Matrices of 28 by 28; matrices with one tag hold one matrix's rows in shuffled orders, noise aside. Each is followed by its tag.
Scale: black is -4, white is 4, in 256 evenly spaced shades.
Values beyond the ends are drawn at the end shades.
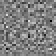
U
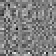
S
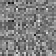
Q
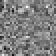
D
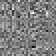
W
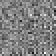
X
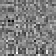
Q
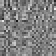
S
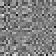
S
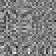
S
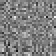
S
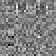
Q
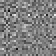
S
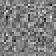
U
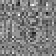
W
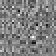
W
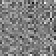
X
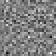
U
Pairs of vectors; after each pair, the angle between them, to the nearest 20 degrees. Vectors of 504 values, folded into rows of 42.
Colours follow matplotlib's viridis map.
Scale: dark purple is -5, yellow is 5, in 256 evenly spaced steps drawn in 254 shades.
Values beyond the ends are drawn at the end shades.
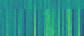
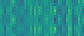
60 degrees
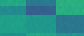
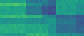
40 degrees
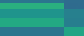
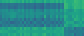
160 degrees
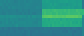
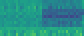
160 degrees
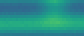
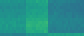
80 degrees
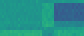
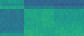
80 degrees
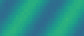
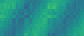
160 degrees
